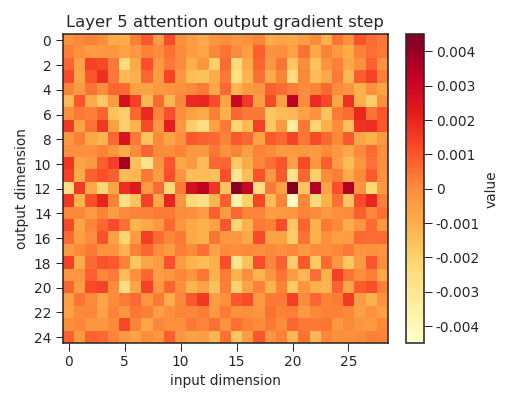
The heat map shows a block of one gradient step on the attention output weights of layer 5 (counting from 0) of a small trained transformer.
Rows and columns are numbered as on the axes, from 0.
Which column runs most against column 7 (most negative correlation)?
5
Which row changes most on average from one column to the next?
12
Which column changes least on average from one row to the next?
10
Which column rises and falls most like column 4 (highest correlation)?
19
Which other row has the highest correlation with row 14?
6
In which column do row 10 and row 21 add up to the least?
7
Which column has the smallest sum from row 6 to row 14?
20
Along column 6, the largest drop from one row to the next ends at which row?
13
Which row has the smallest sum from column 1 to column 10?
1
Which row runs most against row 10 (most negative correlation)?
17
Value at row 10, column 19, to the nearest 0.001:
0.001
